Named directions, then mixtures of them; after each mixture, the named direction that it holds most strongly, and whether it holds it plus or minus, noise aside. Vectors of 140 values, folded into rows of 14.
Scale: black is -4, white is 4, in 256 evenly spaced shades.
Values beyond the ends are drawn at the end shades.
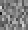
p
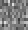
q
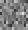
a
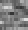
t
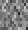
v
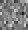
a, minus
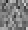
v, minus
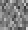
v, minus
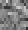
t, minus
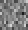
a, minus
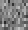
q, minus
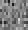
q, minus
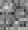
t, plus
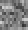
t, plus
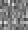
q, plus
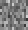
q, plus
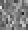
p, plus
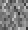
v, plus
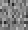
q, minus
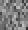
v, plus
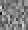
p, plus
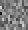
p, plus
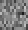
a, minus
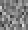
p, plus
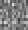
q, plus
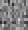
q, minus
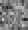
t, minus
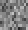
v, minus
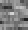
t, minus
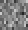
a, minus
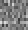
q, plus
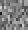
p, plus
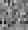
q, minus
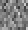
v, minus
